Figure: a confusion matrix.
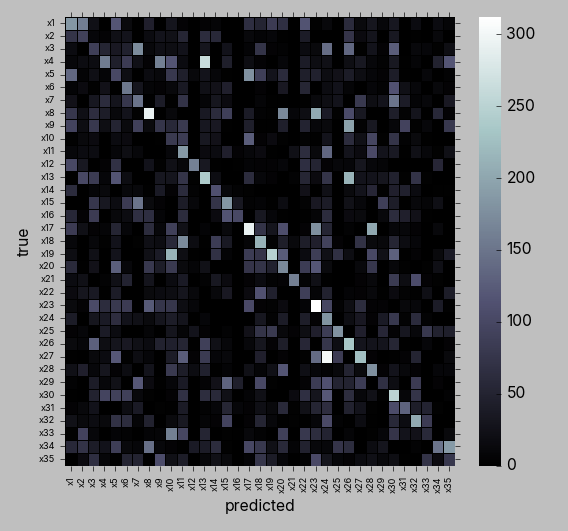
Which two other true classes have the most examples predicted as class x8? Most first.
x34, x23
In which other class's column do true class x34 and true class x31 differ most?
x35
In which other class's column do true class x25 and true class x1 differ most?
x2
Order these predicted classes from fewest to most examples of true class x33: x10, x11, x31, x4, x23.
x4, x31, x23, x11, x10
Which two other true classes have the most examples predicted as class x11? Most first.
x18, x27
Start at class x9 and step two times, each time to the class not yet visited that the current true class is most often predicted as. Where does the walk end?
x3
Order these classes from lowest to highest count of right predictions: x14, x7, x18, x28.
x14, x7, x28, x18
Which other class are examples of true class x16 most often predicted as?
x15
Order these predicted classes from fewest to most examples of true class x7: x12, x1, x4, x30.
x12, x1, x4, x30
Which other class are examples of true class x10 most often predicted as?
x17
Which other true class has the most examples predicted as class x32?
x21
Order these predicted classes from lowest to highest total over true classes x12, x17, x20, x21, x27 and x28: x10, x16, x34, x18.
x16, x34, x18, x10
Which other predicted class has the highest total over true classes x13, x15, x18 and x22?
x11
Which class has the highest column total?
x24
